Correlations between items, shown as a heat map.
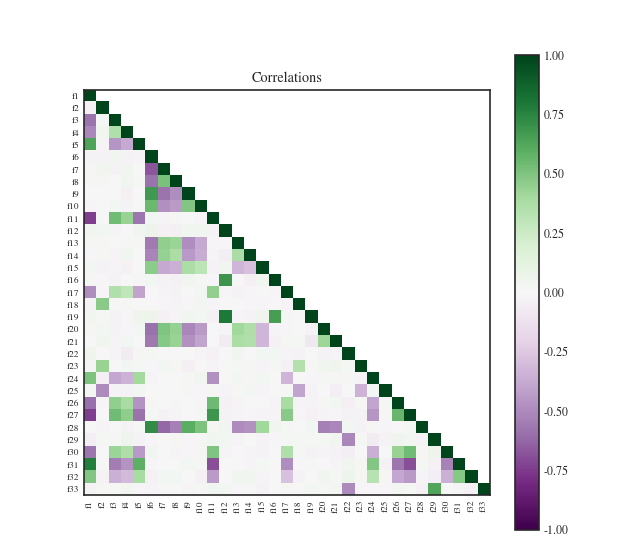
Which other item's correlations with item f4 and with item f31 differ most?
f1
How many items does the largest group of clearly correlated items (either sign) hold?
12
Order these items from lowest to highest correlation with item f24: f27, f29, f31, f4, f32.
f27, f4, f29, f32, f31
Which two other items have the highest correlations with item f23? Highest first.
f2, f18
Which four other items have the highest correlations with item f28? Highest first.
f6, f9, f10, f15
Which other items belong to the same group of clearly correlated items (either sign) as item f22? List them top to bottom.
f29, f33
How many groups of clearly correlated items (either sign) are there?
5
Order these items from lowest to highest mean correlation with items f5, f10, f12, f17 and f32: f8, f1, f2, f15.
f8, f2, f15, f1
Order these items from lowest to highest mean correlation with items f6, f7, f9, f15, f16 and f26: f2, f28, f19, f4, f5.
f5, f2, f4, f19, f28
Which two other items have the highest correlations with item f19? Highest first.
f12, f16
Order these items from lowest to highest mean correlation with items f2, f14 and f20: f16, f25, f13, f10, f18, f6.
f6, f10, f25, f16, f18, f13
